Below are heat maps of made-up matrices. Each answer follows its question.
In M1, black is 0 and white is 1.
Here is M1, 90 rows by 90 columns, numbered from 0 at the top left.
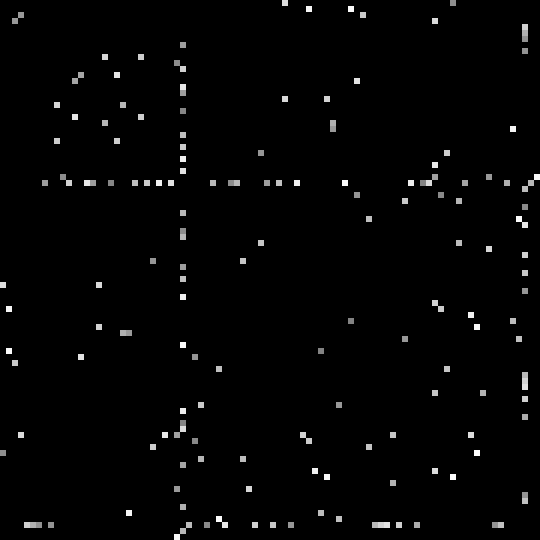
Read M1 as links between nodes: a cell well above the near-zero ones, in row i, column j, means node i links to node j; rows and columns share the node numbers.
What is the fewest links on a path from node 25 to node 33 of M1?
4
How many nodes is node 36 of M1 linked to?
2
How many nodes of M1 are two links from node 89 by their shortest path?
3
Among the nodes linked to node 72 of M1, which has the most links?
node 29
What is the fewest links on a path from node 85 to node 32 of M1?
6
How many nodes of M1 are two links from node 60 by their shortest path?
1
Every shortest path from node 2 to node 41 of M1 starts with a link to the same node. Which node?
node 3
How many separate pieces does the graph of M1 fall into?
6
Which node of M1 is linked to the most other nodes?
node 30
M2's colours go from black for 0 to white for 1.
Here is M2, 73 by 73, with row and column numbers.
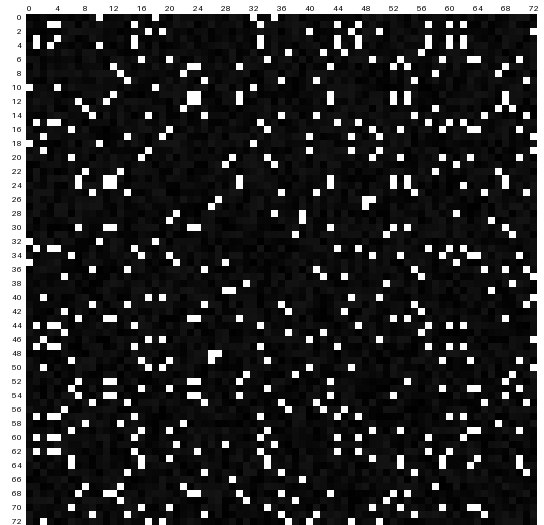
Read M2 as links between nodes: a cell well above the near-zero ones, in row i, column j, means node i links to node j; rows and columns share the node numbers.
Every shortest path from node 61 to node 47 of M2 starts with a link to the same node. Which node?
node 35
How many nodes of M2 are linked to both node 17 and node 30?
0
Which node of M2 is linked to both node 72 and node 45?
node 37
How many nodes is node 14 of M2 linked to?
8
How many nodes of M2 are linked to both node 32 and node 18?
2
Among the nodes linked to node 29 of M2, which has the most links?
node 20
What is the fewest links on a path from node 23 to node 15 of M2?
4
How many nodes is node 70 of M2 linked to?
9
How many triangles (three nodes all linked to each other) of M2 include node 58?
6
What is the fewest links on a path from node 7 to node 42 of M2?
7
